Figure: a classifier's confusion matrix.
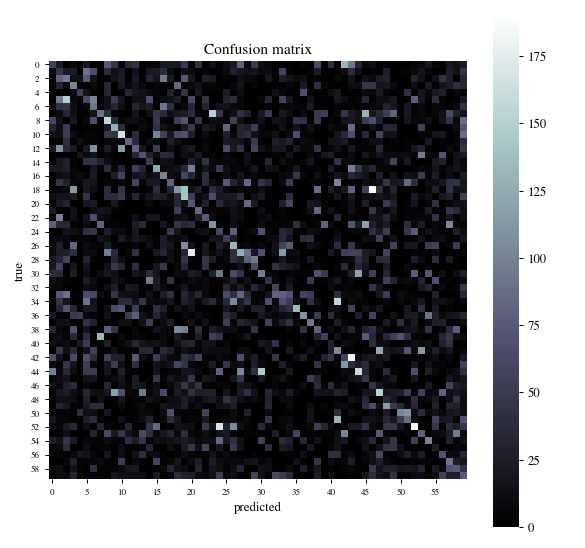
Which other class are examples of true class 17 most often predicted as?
41
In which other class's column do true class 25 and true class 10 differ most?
15
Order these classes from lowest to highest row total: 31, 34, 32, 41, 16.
32, 31, 16, 41, 34
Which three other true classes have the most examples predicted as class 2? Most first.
5, 33, 35
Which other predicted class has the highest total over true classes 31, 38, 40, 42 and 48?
43
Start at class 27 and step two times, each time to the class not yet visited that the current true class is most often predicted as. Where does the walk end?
28
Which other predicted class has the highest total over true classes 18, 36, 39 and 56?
46
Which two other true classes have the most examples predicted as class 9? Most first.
47, 35
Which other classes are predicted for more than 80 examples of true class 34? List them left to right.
5, 26, 41
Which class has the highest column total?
19
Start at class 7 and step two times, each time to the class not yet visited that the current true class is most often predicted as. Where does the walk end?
45
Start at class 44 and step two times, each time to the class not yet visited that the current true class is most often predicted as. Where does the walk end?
24
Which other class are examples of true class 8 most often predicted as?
59
